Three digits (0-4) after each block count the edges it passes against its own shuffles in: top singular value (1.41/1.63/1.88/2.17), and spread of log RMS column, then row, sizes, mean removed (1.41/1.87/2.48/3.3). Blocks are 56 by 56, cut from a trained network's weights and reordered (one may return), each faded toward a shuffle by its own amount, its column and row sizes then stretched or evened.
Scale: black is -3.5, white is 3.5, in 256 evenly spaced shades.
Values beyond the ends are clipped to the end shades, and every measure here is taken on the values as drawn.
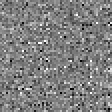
0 2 2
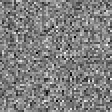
3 0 0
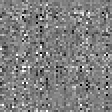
0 3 2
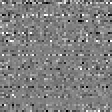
1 1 4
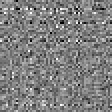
4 1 2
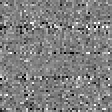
0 2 3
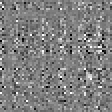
3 3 3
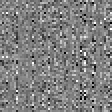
1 4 0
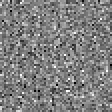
1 2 0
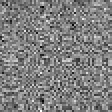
4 0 0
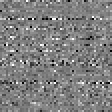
0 0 4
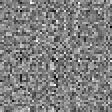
3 1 0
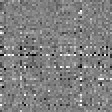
4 2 2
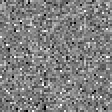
0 0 1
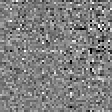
1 2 2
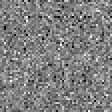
2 1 1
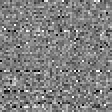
3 0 2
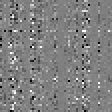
0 4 2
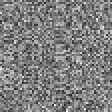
4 0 0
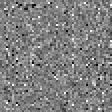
1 2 1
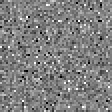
0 1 1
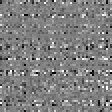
0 2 4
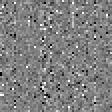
1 2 0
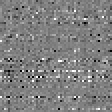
2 1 3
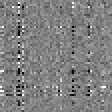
4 2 2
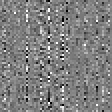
4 4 0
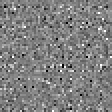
0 1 2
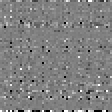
3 1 3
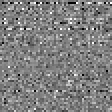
1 0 3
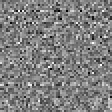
3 0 2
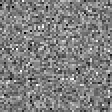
1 0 0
